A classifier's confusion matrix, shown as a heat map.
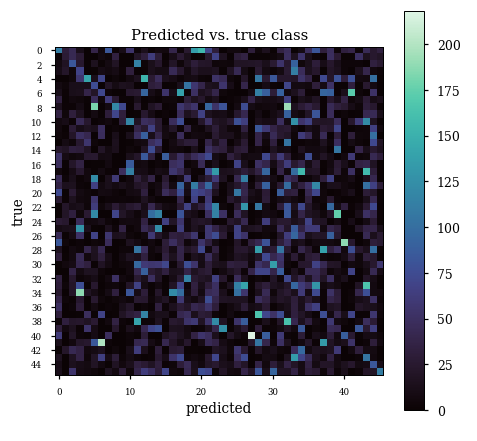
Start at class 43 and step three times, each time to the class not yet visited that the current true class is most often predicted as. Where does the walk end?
38
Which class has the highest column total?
32
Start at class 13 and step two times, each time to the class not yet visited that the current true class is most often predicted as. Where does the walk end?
18
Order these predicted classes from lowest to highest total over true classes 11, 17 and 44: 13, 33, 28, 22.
13, 33, 28, 22
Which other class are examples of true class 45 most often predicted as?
30
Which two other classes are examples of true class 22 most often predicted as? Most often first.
26, 28
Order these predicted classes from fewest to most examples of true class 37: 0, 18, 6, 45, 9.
45, 9, 0, 18, 6
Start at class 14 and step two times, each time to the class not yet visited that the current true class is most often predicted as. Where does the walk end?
23
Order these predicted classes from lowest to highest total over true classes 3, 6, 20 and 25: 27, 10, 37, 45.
45, 27, 10, 37
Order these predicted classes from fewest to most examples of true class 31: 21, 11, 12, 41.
21, 11, 41, 12
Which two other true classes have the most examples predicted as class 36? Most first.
33, 19
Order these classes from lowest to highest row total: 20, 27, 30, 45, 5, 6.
5, 27, 20, 45, 30, 6
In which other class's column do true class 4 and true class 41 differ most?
6
